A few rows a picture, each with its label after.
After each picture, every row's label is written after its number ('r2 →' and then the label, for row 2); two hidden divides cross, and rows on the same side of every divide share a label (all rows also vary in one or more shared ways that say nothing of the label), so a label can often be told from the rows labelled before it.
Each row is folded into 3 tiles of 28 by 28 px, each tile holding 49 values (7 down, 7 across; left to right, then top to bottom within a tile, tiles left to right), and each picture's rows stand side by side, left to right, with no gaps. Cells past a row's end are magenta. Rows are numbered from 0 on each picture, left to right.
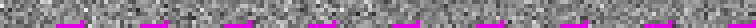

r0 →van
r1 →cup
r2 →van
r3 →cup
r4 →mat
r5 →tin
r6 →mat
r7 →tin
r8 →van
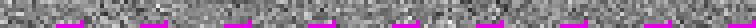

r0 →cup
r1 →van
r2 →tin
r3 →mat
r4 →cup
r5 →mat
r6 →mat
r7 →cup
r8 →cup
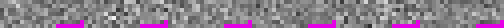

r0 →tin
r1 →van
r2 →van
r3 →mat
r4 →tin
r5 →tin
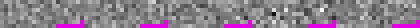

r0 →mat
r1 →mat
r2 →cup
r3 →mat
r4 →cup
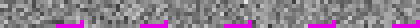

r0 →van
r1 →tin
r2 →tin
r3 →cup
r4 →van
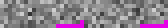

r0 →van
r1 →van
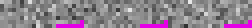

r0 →mat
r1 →tin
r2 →cup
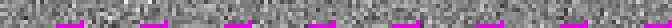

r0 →van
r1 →cup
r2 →tin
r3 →van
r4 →mat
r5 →cup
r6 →tin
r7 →mat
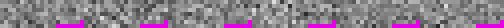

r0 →van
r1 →van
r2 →tin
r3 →cup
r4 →cup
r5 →cup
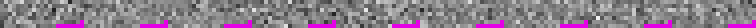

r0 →cup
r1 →mat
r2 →tin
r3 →van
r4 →cup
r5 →tin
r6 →mat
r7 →van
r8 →cup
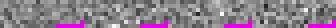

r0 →cup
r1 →tin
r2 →van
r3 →cup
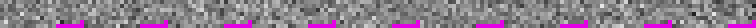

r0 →tin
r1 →cup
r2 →cup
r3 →van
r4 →tin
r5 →tin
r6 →cup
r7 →tin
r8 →mat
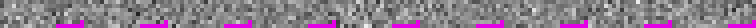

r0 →tin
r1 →cup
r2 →mat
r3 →van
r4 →van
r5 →cup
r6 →cup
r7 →tin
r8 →tin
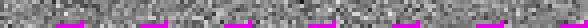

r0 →tin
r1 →tin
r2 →mat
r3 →mat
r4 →tin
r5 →cup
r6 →van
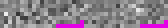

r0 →tin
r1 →van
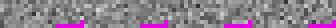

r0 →van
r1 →van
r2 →mat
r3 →tin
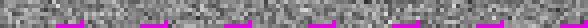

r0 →mat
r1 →mat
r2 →mat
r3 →cup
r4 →van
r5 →cup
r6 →van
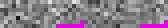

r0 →cup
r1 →van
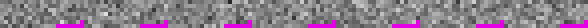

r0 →cup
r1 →van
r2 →tin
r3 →tin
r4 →cup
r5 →cup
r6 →tin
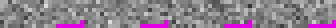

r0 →van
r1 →van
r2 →mat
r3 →cup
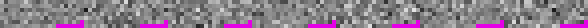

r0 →van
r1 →mat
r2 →van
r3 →van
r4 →cup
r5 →mat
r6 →van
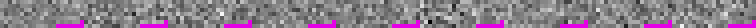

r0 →cup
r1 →cup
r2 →cup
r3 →cup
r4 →cup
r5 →van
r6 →tin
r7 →cup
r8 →mat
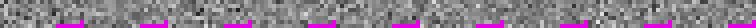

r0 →tin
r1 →cup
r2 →tin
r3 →tin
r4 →cup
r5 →tin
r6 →tin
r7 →van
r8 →van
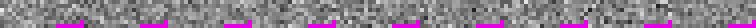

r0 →cup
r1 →cup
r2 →mat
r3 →tin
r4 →cup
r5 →cup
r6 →cup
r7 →tin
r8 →van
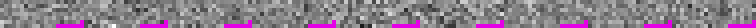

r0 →tin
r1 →tin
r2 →van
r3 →van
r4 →mat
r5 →cup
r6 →cup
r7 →cup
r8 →cup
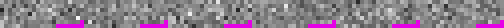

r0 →tin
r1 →van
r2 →tin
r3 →mat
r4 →mat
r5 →tin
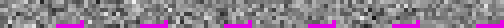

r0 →tin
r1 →van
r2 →van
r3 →van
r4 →cup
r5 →mat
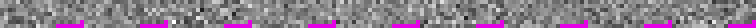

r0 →tin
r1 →van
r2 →van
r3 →van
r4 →van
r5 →cup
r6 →tin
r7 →cup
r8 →tin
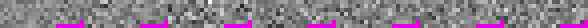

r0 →tin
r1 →cup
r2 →mat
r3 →cup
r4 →mat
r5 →cup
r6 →van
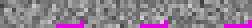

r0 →mat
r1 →van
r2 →van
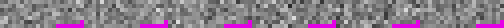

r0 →tin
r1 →mat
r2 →mat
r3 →cup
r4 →cup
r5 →cup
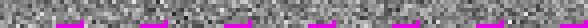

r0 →tin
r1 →tin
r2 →cup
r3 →cup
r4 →tin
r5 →cup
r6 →van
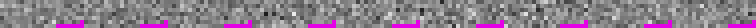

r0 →van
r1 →van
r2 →tin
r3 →mat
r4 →tin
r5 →tin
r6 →van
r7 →cup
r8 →van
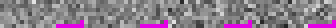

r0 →mat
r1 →mat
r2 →tin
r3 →cup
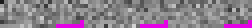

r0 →cup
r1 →tin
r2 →tin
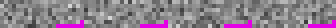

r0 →cup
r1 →mat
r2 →mat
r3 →mat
